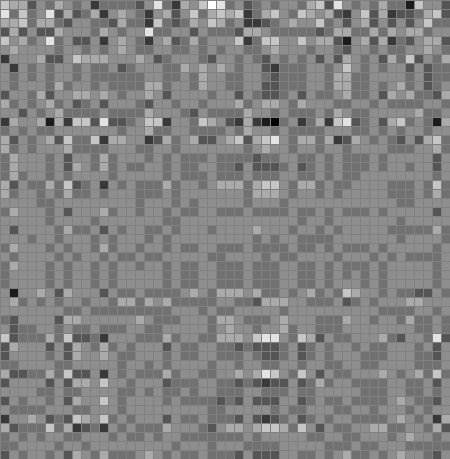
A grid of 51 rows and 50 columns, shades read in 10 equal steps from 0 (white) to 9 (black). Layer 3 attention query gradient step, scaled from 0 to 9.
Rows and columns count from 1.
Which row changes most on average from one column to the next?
14
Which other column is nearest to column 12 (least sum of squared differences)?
9
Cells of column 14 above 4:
23
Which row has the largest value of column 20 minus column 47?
1
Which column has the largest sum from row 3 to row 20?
31
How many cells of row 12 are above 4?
20
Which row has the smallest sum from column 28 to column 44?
38
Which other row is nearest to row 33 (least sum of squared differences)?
26
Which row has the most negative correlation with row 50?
35
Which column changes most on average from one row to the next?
12
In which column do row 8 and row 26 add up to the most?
2
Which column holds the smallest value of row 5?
6
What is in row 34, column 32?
3
